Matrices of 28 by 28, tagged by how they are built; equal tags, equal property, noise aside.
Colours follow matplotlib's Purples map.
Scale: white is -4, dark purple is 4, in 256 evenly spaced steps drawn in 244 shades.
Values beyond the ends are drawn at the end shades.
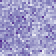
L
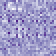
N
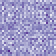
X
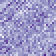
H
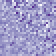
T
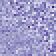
T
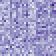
X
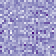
N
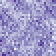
L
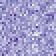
N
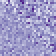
T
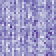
X
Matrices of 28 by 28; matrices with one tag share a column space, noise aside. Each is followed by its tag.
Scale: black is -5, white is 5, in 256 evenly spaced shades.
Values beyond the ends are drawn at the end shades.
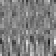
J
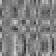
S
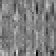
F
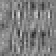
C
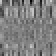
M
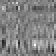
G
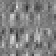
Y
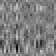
G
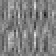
C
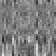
J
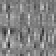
Y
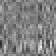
G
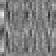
C
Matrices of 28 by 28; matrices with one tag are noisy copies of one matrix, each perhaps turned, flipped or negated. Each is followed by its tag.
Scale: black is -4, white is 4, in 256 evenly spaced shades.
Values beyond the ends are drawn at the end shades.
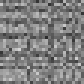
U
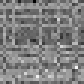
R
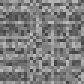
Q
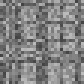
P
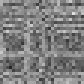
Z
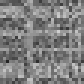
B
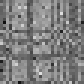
Z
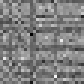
U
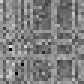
Z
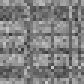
B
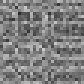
Q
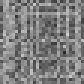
R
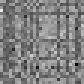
R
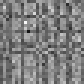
Q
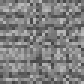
Q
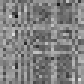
Z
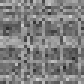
P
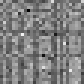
U
